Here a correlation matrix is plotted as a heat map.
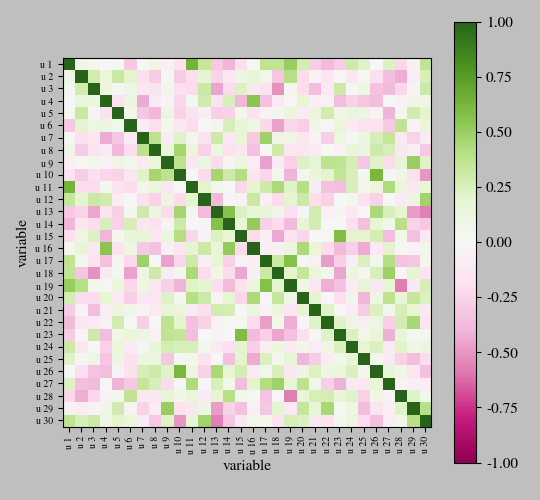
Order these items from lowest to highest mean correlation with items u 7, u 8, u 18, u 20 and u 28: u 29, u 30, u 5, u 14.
u 5, u 30, u 14, u 29
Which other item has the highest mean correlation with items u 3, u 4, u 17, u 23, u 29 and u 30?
u 12
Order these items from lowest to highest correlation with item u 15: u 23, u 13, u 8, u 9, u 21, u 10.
u 8, u 21, u 9, u 13, u 10, u 23
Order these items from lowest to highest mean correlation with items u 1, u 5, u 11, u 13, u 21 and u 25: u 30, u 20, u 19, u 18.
u 30, u 20, u 19, u 18
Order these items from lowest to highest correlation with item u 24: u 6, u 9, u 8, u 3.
u 6, u 3, u 8, u 9
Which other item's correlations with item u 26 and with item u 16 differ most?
u 4
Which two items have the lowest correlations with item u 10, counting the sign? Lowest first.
u 30, u 19
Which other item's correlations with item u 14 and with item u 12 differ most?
u 13
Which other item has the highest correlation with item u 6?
u 28
